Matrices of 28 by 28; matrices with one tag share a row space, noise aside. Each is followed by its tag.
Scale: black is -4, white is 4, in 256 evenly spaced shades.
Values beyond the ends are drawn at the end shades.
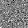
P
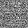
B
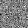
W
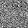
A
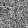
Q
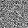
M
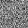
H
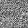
H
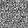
B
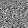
A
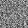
A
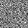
A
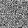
M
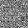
H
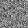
P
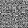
H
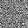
H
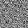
W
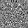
M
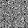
P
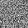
H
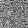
Q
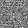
B
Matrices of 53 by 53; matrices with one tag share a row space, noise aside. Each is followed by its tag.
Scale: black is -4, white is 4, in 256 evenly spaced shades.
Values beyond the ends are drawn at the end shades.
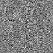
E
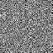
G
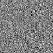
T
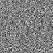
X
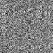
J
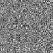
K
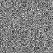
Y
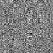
E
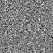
X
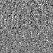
Y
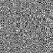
K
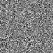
J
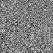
J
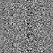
E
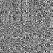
K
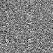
J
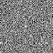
G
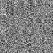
J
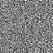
T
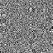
G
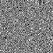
T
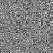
K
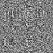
E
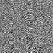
E
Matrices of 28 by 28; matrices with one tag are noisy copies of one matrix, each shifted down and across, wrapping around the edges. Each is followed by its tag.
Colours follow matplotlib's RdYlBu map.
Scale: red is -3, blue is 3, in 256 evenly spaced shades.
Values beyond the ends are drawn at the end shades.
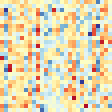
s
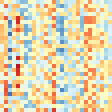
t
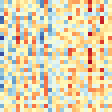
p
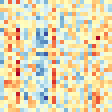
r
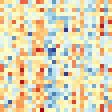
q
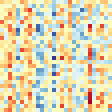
q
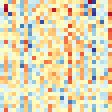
p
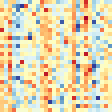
t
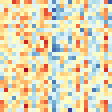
q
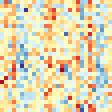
t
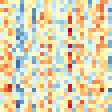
q
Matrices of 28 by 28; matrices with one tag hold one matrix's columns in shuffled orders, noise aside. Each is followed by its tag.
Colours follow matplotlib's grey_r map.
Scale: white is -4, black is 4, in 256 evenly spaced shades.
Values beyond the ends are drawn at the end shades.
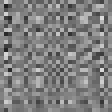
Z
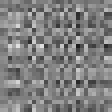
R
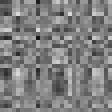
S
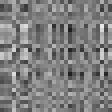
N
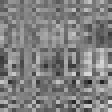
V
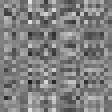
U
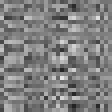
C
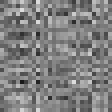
U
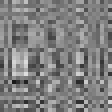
V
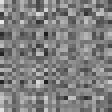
U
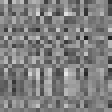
S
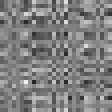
U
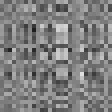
N
